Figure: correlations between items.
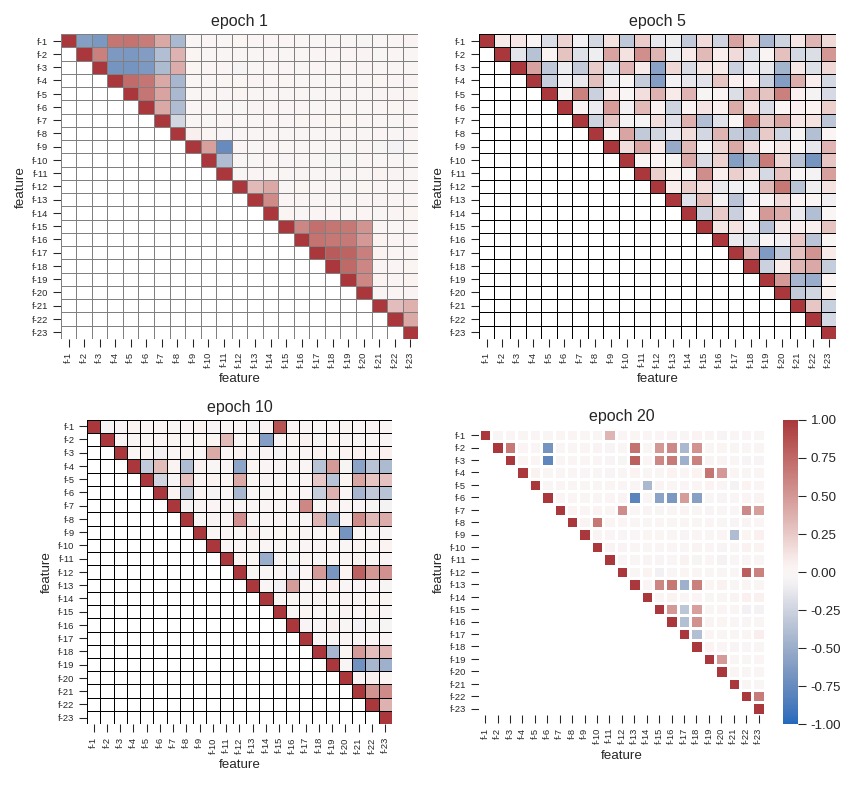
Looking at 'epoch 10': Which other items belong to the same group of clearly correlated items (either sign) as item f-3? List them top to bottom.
f-10
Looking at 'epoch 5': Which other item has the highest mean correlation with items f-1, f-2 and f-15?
f-11
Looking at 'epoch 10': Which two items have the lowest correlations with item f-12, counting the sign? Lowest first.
f-19, f-4
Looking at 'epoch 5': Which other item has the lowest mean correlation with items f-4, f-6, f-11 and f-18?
f-19
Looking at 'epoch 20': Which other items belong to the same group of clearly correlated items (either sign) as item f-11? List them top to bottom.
f-1
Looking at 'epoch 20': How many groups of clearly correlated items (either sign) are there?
7
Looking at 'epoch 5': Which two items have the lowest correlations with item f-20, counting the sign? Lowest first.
f-4, f-3
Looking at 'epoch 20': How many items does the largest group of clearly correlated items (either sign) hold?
8
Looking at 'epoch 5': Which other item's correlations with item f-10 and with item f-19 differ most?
f-3
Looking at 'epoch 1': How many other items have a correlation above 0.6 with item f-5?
3
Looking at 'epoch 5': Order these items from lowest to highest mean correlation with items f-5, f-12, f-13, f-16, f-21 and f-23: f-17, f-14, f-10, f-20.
f-17, f-10, f-14, f-20
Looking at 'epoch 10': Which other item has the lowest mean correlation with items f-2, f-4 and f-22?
f-14
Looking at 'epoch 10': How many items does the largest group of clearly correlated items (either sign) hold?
10
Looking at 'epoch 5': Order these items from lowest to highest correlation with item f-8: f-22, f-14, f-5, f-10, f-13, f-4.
f-22, f-5, f-13, f-14, f-4, f-10
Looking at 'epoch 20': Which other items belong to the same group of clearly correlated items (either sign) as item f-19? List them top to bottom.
f-4, f-20
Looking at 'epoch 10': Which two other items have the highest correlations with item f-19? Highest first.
f-4, f-6
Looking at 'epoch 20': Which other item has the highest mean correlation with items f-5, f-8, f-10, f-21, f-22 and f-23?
f-12
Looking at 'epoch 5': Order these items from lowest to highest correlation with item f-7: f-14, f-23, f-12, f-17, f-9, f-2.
f-23, f-2, f-17, f-12, f-9, f-14
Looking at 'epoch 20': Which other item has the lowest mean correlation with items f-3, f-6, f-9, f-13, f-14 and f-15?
f-17
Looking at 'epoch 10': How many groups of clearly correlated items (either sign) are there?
7
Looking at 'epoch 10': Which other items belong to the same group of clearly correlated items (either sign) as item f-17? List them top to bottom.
f-7
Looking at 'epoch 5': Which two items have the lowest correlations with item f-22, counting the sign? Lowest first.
f-10, f-19
